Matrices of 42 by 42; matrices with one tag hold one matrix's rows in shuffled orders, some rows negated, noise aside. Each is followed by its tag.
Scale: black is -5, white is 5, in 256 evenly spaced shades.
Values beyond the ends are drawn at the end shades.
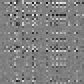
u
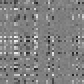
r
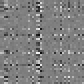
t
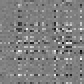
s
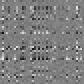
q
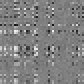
r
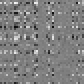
r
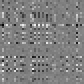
q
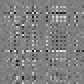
u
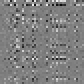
u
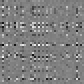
q
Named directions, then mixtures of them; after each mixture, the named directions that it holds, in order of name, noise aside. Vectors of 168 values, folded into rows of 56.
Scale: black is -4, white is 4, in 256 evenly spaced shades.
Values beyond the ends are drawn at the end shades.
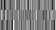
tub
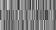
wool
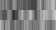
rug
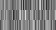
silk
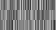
silk, tub, wool.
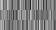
silk, wool.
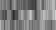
rug.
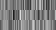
silk.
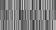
silk.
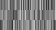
silk, tub.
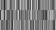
tub, wool.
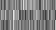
rug, silk, tub.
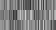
rug, silk, wool.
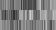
rug, silk.
